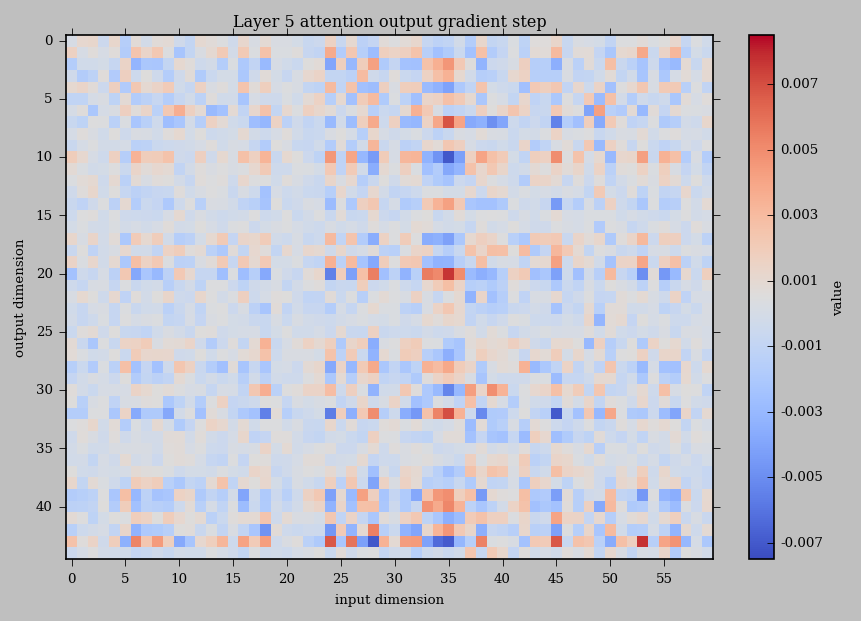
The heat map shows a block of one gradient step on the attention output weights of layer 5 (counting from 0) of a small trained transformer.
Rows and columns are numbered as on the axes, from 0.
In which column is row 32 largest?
35
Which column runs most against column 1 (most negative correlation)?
3
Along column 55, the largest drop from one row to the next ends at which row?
20
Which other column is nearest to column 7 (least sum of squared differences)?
0
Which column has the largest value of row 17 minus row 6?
53
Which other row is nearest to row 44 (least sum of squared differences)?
25
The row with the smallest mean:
32
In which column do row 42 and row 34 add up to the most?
28
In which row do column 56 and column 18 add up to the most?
43
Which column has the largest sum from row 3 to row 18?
45
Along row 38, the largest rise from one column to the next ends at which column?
29
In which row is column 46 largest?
18
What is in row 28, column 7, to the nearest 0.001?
-0.001
